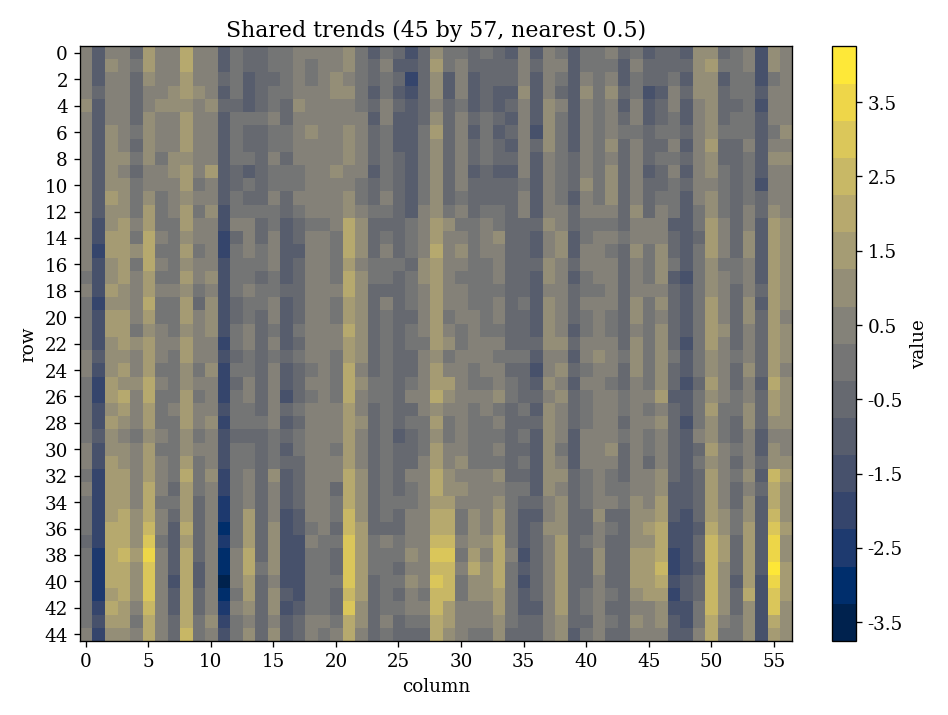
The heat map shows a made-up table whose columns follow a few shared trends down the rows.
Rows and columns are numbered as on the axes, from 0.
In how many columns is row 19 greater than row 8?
24
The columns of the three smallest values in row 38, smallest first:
11, 1, 47
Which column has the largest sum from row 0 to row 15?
8
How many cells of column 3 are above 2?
1
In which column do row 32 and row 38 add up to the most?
55
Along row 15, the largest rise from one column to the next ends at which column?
2
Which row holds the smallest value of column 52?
40
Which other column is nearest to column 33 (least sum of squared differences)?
13
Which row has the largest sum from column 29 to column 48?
39
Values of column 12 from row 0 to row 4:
0 0 0 0 -0.5
